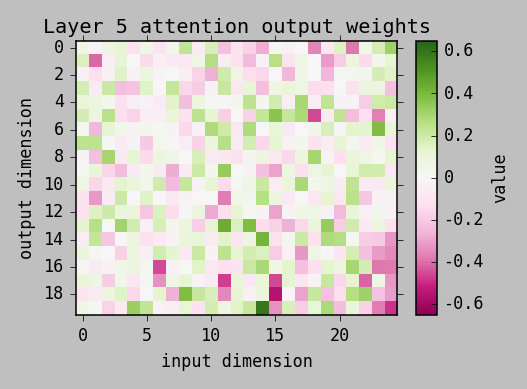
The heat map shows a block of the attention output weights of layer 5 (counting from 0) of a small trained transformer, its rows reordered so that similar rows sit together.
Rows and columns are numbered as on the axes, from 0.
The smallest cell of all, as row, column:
18, 15
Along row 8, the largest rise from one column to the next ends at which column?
2
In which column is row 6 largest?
23
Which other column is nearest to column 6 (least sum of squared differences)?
12
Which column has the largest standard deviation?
11
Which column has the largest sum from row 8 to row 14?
21
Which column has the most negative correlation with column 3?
16
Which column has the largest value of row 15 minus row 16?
6
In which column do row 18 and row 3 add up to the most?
22
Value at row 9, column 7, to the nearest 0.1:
-0.3
